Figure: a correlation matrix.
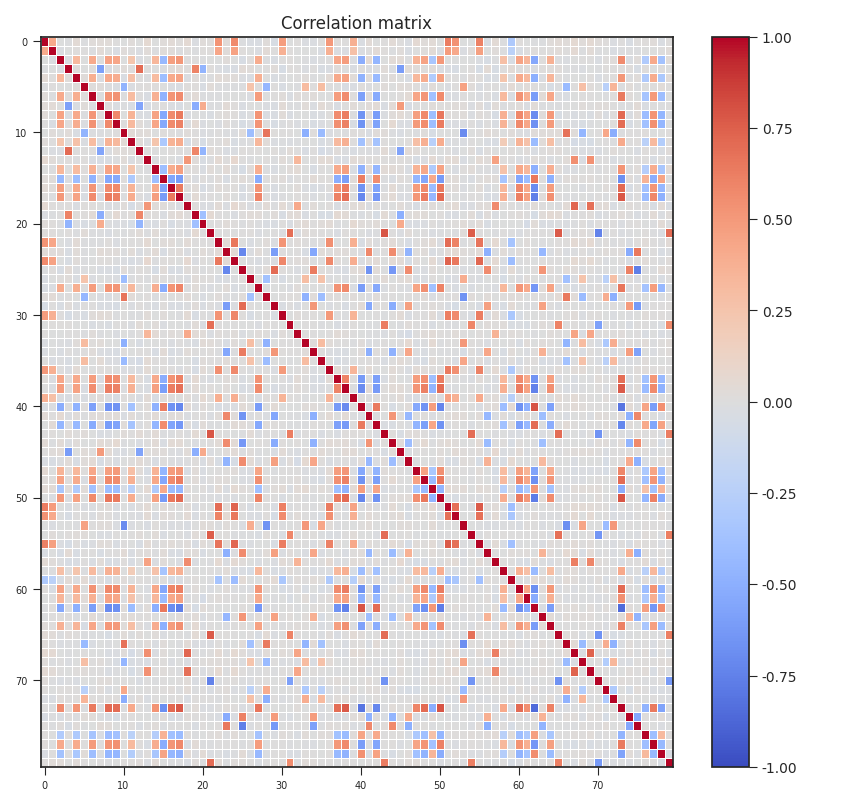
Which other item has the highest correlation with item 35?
53
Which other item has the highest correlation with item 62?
40
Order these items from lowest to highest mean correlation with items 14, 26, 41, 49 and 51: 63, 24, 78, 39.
63, 78, 39, 24
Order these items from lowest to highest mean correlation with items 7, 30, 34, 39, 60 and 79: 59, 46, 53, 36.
59, 53, 46, 36
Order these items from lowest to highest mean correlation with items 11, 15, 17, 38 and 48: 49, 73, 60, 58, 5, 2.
49, 5, 58, 2, 60, 73
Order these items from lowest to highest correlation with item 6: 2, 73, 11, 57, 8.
57, 11, 2, 8, 73
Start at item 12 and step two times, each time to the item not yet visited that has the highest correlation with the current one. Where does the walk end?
19
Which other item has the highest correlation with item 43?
21
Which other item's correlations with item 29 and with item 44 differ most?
25
